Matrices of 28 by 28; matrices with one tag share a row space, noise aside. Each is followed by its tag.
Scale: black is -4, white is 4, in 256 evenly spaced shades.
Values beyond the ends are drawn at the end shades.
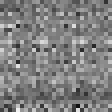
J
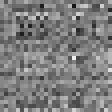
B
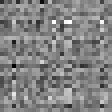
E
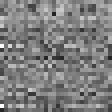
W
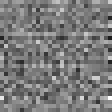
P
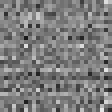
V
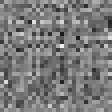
P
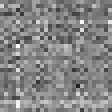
J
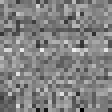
J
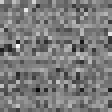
J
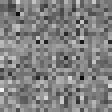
J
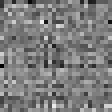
W
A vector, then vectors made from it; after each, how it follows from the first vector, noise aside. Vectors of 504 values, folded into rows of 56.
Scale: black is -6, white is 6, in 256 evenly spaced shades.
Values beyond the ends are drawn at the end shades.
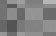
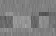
reversed, partly zeroed.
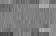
reversed, negated, partly zeroed.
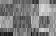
reversed, negated, scaled up.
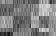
reversed, negated, scaled up.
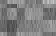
copied.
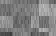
reversed, negated.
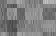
copied.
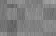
shrunk.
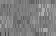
reversed, negated, partly zeroed.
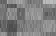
copied.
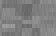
wrapped around, shrunk.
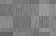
reversed, negated, shrunk.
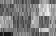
reversed, negated, scaled up.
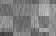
reversed, negated.
